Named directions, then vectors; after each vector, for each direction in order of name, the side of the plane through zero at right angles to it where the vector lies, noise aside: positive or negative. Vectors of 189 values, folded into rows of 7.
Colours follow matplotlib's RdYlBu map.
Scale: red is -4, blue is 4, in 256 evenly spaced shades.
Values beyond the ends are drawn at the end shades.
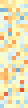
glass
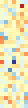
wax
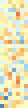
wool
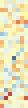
negative, positive, negative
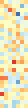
positive, negative, negative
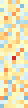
positive, negative, positive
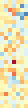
positive, negative, negative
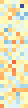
positive, negative, negative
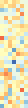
positive, positive, positive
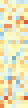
negative, positive, negative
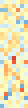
positive, negative, positive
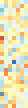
positive, positive, positive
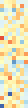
positive, positive, positive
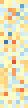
positive, negative, negative
